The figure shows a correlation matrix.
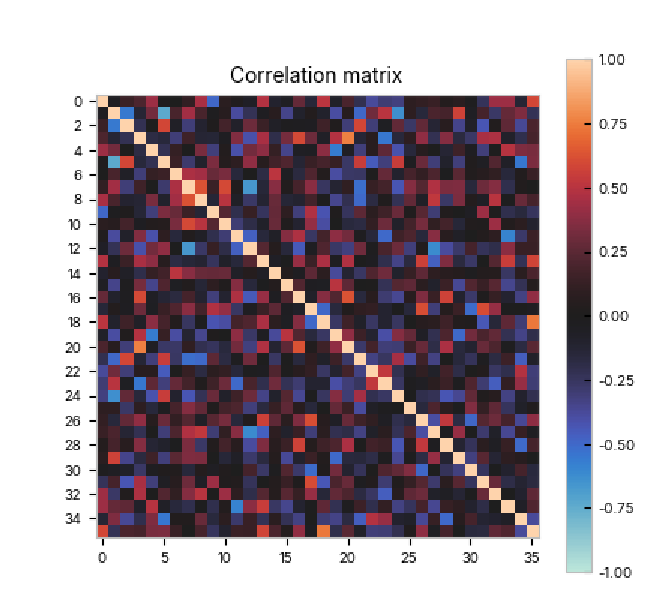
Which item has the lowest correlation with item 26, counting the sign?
30
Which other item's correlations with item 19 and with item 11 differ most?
27
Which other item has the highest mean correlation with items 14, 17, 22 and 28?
26
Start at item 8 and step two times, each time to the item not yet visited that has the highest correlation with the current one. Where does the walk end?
10
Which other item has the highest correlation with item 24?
5
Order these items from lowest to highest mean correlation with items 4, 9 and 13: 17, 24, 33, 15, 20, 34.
24, 15, 34, 20, 17, 33
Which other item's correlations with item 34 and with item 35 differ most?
18
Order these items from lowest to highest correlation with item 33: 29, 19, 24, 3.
24, 19, 3, 29
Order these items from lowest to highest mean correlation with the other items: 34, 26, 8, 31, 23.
34, 23, 31, 8, 26
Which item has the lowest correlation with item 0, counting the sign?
9
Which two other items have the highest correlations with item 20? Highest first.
3, 16
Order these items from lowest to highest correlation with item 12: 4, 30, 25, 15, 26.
25, 15, 26, 30, 4
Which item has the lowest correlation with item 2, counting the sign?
1
